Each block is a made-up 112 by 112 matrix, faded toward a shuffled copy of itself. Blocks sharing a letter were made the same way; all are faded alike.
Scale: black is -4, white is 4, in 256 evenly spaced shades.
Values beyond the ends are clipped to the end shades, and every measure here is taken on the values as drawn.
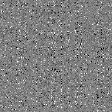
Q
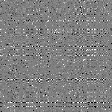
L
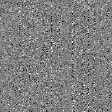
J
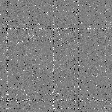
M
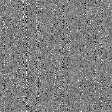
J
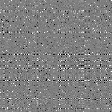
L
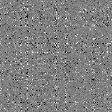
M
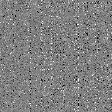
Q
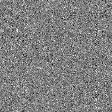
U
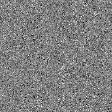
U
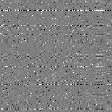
L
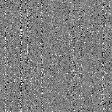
J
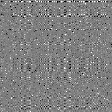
L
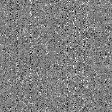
J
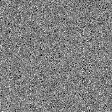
U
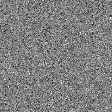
U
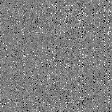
Q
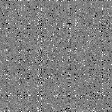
M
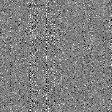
J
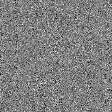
U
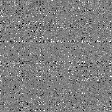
M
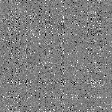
M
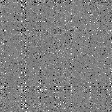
M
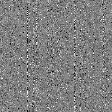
J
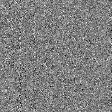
U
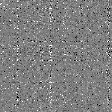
M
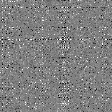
M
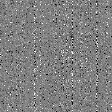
Q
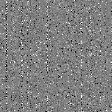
Q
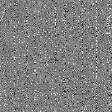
Q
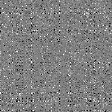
M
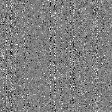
J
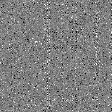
Q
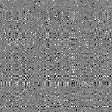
L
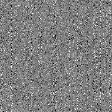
J
